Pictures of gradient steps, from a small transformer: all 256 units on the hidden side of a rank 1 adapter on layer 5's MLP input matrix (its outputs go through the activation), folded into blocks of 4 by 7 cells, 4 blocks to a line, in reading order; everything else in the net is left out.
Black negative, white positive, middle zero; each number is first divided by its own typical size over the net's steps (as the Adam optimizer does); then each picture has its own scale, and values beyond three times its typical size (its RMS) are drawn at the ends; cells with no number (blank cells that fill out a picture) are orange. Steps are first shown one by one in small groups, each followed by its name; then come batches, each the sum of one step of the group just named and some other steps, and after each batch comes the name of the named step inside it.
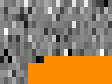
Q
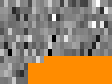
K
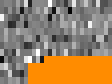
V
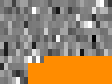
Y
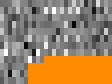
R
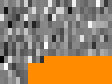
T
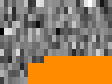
Q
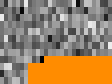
V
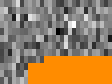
K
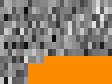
K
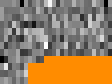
T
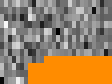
R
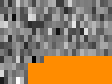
T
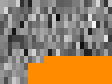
K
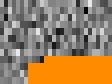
Q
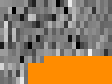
R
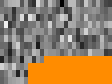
V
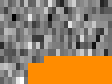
T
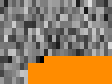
Q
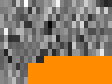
Q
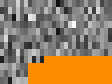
V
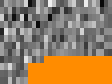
V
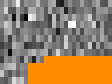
K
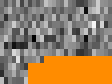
K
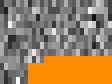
Y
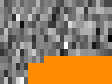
Y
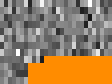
V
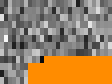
V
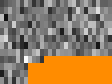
V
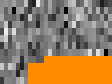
Q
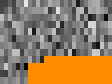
T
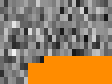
Q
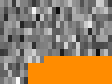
Y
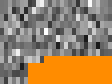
Y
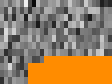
Q
